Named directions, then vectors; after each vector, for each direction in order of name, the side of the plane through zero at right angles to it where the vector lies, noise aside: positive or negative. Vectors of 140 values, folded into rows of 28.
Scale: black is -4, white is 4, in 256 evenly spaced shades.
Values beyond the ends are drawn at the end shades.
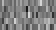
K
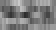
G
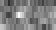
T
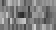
positive, negative, negative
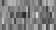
positive, negative, negative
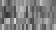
positive, positive, positive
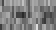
positive, negative, negative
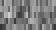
negative, negative, negative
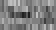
positive, negative, negative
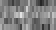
negative, negative, positive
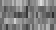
positive, positive, negative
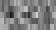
positive, negative, positive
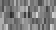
positive, negative, positive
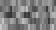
positive, negative, positive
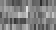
negative, negative, positive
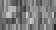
negative, negative, negative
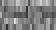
positive, positive, negative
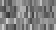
positive, positive, positive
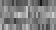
negative, negative, positive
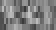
negative, positive, negative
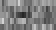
positive, negative, negative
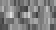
negative, positive, negative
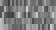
positive, negative, positive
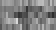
positive, positive, negative
